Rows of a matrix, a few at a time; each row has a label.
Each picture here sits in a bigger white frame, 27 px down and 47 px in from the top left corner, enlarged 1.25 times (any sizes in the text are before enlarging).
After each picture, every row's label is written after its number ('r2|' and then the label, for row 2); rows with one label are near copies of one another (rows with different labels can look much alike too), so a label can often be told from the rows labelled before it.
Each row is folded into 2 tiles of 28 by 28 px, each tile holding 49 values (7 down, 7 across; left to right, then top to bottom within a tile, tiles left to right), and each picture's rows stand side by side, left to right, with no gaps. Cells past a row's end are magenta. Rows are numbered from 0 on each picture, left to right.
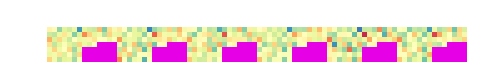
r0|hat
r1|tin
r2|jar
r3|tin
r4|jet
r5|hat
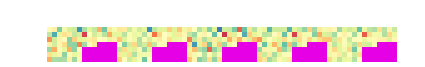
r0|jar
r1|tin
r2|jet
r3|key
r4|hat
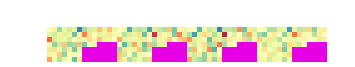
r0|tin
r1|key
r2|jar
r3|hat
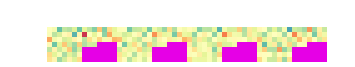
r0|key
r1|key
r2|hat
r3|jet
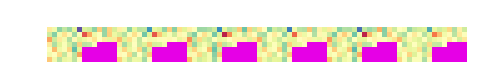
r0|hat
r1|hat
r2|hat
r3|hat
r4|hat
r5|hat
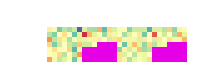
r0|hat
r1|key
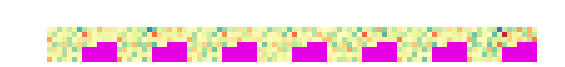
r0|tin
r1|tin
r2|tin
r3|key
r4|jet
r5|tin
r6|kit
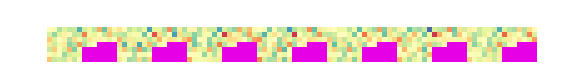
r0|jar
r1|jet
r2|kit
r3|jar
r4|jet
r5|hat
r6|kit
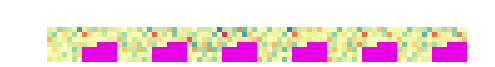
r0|hat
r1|jet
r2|jet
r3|tin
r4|jar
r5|key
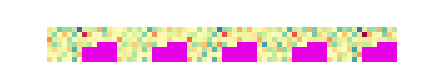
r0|hat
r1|tin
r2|tin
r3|jet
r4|hat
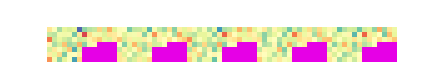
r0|tin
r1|key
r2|tin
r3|kit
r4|key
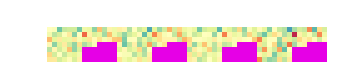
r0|key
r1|kit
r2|key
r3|jar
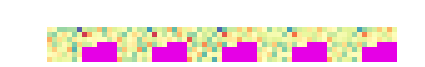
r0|hat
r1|jar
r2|tin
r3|tin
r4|tin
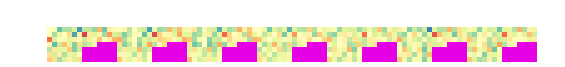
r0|key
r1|kit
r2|kit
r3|key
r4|jar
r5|hat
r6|jar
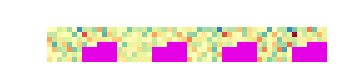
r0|jet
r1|key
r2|hat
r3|jar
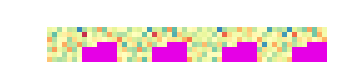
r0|jar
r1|jet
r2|tin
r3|key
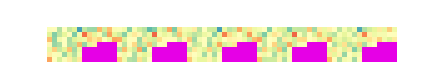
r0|kit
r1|jar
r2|kit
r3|jar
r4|tin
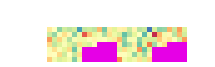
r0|hat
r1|kit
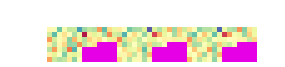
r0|jar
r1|hat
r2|hat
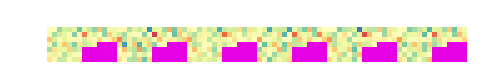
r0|key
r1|jet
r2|hat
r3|key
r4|hat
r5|key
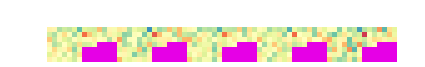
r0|hat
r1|kit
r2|hat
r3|key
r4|jar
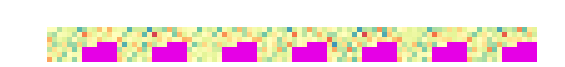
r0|tin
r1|key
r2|key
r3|jar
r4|jet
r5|tin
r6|jar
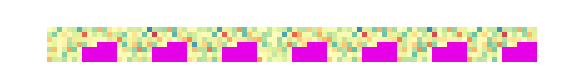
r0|jar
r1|jet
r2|jet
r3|kit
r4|jet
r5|jar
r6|jar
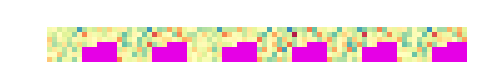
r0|tin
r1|kit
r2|hat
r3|jar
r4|jar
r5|kit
